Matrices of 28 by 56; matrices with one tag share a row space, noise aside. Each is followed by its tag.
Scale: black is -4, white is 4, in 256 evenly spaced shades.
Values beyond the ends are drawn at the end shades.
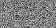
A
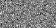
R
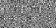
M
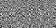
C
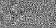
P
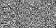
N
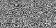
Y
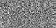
C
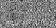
P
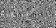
M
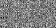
A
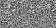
N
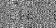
P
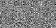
Y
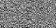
M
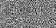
P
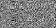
P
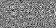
P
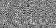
A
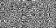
M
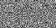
Y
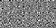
C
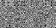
Y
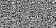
N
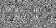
Y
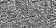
N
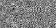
P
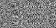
P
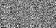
N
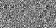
R
